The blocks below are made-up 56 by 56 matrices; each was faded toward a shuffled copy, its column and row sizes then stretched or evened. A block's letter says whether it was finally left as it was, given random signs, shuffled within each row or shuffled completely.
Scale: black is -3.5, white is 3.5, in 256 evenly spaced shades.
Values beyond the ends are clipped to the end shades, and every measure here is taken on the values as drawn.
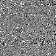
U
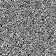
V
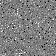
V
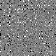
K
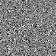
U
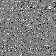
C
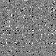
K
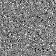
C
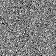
V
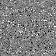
C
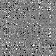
K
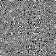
U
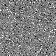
V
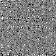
U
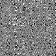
K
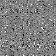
K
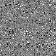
U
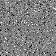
C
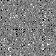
K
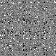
U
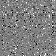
K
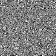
C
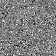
C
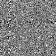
U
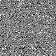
C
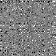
K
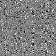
K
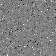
V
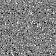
C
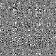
K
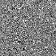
U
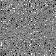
K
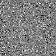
U
